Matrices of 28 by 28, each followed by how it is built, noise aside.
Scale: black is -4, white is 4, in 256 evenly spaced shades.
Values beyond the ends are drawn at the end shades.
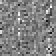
uneven columns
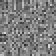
blocks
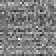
blocks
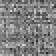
blocks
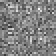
blocks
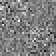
block diagonal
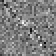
banded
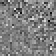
upper triangular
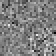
block diagonal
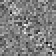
banded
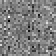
uneven columns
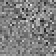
upper triangular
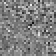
upper triangular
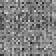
blocks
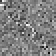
banded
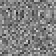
blocks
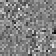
block diagonal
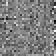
uneven columns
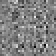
low rank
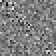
banded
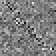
banded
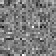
low rank
